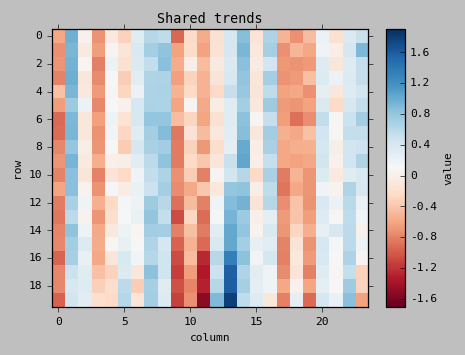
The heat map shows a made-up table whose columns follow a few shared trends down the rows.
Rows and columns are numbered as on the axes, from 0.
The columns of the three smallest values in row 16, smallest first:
11, 9, 0
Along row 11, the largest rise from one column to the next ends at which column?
1
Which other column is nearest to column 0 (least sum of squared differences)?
17
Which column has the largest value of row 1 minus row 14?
23
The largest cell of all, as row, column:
19, 13
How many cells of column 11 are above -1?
16
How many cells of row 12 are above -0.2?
15
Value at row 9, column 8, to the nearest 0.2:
0.8
